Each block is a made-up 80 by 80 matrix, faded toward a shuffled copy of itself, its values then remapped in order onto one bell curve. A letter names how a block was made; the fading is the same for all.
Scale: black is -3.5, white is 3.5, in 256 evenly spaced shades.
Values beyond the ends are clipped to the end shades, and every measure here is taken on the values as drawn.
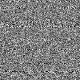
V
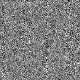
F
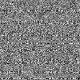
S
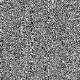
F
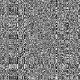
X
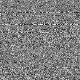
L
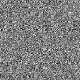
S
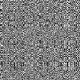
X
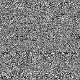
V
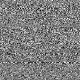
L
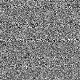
V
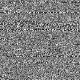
L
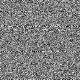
V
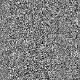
F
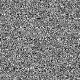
V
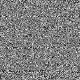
L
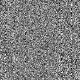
F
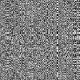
X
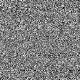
V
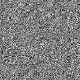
S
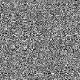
S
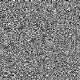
S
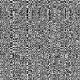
X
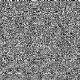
S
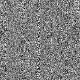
F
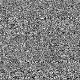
V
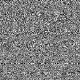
S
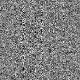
F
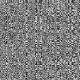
X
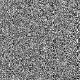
F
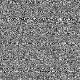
L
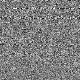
V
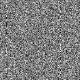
F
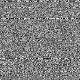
L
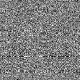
S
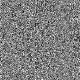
F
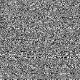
L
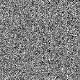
F
